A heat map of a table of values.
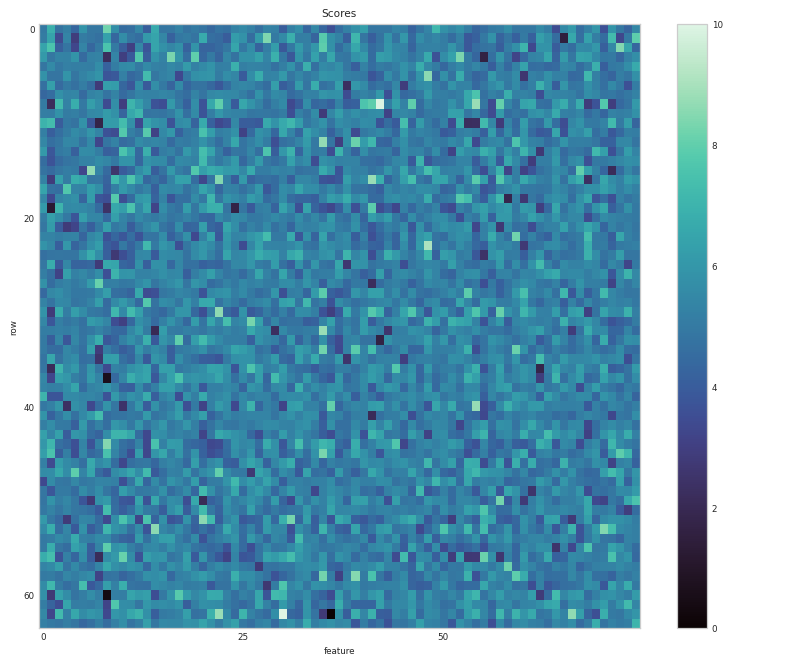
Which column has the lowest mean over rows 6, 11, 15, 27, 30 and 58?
71
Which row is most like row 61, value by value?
26
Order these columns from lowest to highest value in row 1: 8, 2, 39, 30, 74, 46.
2, 46, 30, 8, 39, 74
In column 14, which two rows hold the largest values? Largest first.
53, 44
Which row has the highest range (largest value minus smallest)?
62
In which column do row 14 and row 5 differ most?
48
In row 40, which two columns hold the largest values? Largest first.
54, 36
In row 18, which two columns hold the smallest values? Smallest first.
58, 60
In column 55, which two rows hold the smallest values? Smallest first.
3, 24
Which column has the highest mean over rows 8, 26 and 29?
42
